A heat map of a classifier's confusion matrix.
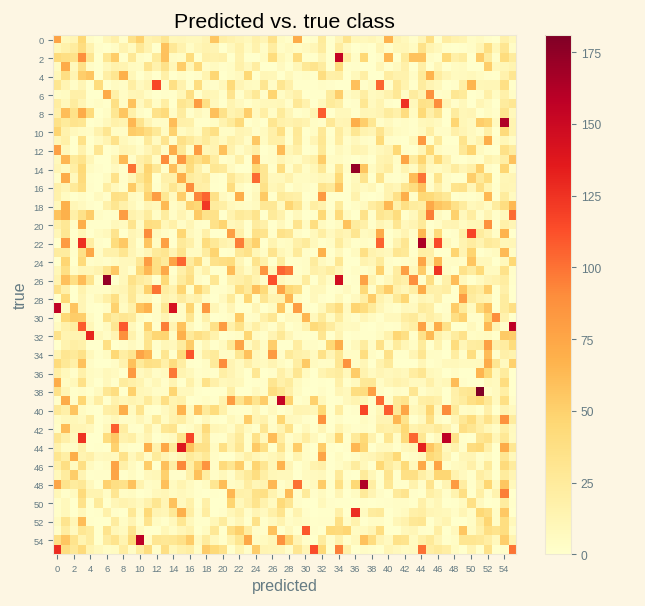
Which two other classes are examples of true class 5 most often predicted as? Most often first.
12, 39
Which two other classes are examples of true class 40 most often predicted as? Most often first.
37, 47
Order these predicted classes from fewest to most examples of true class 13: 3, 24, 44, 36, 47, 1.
36, 47, 3, 44, 1, 24
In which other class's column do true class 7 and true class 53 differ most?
42
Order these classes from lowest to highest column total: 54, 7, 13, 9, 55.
55, 9, 7, 13, 54
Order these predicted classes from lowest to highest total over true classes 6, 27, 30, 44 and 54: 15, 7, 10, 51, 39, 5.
5, 39, 51, 7, 10, 15
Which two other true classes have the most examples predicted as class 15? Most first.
44, 24
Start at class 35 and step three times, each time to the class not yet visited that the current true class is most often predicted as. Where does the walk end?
3
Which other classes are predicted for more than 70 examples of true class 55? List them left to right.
0, 31, 34, 44
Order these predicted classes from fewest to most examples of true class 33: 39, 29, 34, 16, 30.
30, 29, 39, 16, 34
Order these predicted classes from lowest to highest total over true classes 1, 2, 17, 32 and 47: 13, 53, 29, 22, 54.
53, 29, 22, 54, 13
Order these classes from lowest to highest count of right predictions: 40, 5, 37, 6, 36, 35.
37, 5, 36, 6, 35, 40
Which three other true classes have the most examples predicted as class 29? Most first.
48, 0, 44
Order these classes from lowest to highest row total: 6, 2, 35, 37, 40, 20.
37, 6, 20, 35, 40, 2
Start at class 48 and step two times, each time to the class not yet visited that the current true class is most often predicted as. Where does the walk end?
0
